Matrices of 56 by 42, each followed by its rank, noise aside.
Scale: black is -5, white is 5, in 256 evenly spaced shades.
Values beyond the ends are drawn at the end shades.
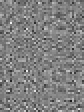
six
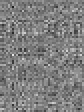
six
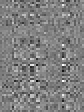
three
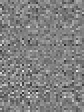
four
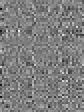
six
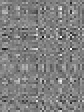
three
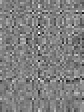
four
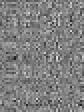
six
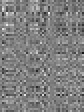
three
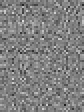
six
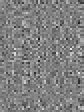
six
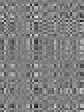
two
